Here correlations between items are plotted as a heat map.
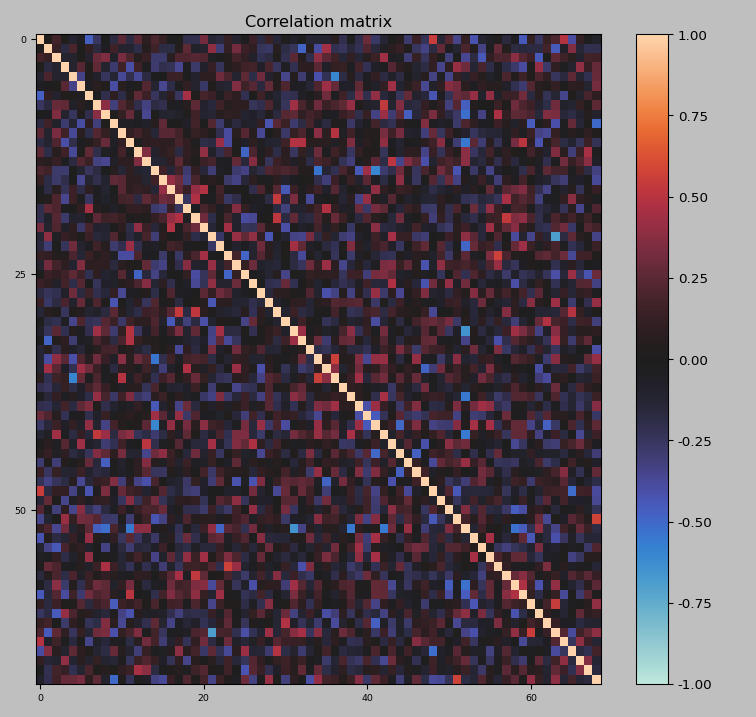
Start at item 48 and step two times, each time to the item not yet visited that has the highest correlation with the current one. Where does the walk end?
64
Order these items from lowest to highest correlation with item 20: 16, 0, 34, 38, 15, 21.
38, 21, 15, 34, 0, 16
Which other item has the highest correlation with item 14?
40
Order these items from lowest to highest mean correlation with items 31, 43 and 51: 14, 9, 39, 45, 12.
9, 14, 12, 39, 45
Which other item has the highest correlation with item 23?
56
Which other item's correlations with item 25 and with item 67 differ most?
12
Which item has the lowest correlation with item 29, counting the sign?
48
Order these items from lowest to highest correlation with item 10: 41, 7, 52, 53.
53, 52, 41, 7
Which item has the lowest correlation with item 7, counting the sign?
52
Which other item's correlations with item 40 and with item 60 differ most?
68
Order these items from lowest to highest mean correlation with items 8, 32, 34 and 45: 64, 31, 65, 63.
65, 64, 31, 63
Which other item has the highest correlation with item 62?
30
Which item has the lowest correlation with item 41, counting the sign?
14
